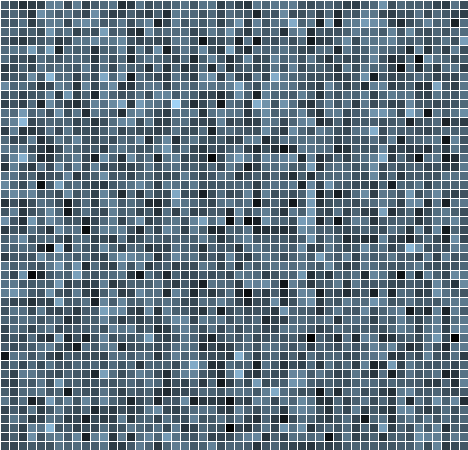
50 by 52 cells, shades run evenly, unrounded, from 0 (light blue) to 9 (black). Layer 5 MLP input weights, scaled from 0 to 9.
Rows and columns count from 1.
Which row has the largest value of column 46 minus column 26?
6
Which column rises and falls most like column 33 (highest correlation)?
29
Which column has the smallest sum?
12
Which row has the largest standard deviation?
18
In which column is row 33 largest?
28
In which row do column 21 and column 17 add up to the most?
8
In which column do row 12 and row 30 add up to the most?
25
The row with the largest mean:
38
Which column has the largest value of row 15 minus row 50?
24
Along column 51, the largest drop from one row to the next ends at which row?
39
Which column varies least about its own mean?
40
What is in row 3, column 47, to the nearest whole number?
5
